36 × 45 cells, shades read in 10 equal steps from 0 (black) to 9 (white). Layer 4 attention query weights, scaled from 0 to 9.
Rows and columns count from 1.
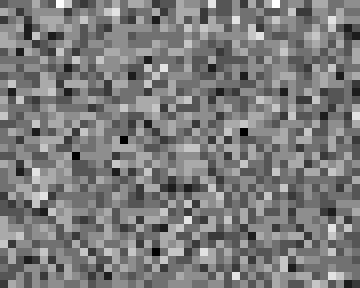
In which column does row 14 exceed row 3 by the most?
20
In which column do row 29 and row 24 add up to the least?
21
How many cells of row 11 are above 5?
12
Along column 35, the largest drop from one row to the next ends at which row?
2
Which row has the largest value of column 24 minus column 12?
28
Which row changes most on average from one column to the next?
32
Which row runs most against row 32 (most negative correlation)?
6
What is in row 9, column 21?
8
